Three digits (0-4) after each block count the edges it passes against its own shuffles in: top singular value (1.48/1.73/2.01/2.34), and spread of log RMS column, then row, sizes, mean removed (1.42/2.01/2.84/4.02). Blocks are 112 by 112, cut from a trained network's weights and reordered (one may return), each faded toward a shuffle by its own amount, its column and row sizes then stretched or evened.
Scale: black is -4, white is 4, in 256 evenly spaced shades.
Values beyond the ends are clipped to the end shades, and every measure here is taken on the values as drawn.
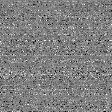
0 0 3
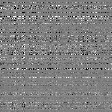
2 2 4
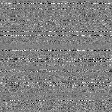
3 0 4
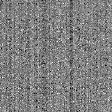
3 1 2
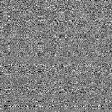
3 1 3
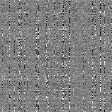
2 4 0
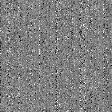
0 3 0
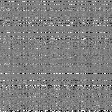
3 0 4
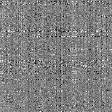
3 1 3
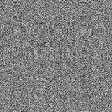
3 0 0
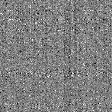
1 0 2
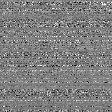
1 0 4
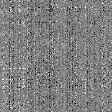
3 3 2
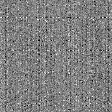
3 2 2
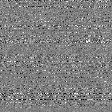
0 0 4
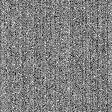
2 0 0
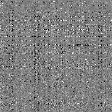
2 2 3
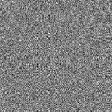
4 2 1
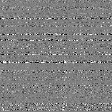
1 1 4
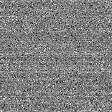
1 0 0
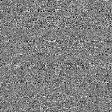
1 1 3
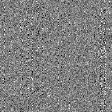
1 3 0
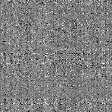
1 0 3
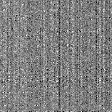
4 2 2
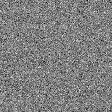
1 0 1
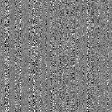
3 4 0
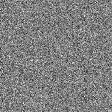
0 1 0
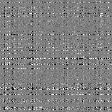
4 2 4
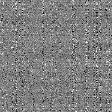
1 3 0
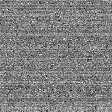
3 0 1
